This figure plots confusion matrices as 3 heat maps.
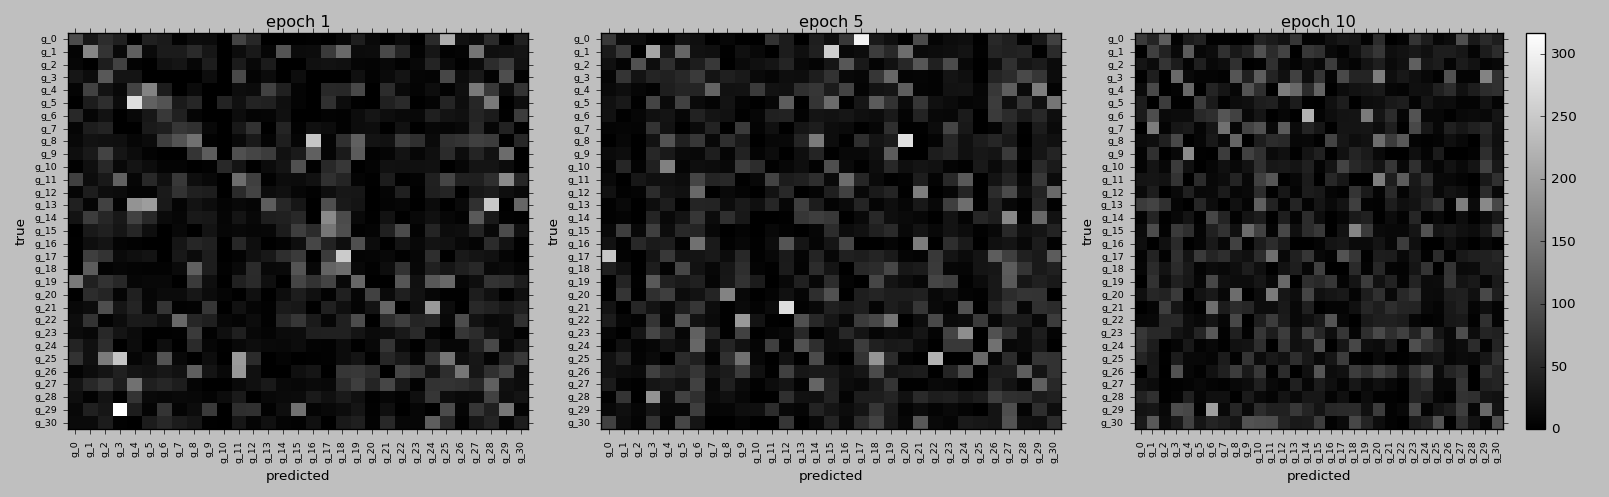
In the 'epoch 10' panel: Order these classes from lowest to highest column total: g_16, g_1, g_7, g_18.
g_16, g_7, g_18, g_1
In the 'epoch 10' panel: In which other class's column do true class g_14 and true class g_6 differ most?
g_19
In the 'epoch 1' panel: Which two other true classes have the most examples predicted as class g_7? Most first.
g_22, g_8
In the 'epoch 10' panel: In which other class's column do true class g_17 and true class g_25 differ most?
g_11
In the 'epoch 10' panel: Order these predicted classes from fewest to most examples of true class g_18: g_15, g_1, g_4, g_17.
g_17, g_4, g_1, g_15
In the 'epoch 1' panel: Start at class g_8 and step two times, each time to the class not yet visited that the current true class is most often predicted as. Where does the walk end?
g_19
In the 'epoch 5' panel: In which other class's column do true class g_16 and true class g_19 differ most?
g_21
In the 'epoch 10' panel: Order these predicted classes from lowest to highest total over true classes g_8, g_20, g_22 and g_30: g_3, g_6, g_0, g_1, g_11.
g_0, g_6, g_1, g_3, g_11
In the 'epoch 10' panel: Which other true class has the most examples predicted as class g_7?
g_6
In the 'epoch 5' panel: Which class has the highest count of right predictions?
g_25
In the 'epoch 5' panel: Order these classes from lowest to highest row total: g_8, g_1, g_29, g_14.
g_29, g_14, g_8, g_1
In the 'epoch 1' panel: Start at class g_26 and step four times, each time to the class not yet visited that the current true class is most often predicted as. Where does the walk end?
g_2
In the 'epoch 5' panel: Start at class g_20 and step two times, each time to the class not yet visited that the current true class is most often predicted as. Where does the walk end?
g_14
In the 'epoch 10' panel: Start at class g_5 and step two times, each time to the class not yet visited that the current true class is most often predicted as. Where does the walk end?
g_23
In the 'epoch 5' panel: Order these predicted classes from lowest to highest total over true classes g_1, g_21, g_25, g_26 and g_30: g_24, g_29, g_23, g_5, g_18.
g_23, g_29, g_24, g_5, g_18
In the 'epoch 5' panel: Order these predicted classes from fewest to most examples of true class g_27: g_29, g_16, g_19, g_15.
g_16, g_15, g_19, g_29
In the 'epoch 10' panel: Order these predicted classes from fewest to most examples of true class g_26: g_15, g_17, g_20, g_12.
g_17, g_12, g_20, g_15
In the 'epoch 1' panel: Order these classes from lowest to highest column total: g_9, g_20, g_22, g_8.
g_20, g_9, g_22, g_8
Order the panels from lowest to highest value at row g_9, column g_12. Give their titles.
epoch 5, epoch 10, epoch 1
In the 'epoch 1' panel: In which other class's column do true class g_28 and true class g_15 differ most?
g_17
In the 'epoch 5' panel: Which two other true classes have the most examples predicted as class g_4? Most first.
g_10, g_8
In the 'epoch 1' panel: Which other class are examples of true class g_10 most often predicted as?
g_15
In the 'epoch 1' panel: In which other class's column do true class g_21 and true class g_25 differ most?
g_3
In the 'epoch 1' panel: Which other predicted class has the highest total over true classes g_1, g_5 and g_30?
g_4
